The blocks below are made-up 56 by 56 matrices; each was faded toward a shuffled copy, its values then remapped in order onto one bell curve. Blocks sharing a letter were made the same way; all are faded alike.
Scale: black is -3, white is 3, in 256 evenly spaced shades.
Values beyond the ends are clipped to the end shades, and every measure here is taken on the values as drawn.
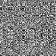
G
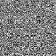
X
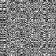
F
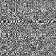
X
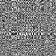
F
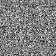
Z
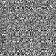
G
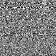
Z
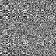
G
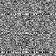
X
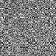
X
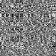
G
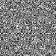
G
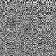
F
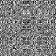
F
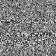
Z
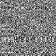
G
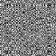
F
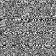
X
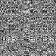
G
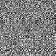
X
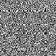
G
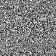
Z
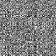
G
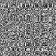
F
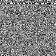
Z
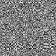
X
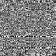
X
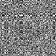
X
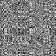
F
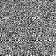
X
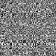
X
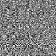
X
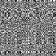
F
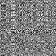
G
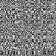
F
